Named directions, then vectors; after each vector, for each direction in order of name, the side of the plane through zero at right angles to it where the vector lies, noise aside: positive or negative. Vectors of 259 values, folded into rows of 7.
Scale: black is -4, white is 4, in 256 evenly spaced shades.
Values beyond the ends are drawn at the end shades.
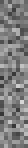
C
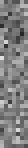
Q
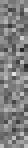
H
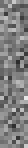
positive, positive, negative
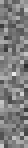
negative, positive, positive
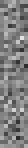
positive, positive, negative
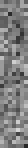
positive, negative, positive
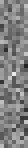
negative, positive, positive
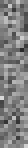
positive, positive, negative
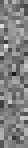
positive, negative, negative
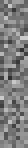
positive, positive, negative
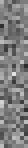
negative, positive, positive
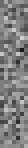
positive, positive, negative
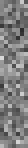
positive, positive, positive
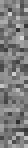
negative, positive, negative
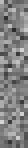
negative, negative, positive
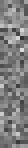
negative, negative, negative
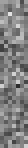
negative, positive, negative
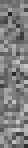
positive, negative, positive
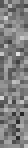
positive, positive, negative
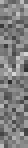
negative, positive, positive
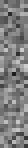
positive, negative, positive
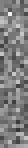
negative, positive, negative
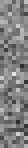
negative, positive, negative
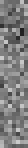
positive, positive, positive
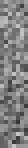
negative, positive, negative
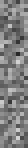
negative, negative, positive
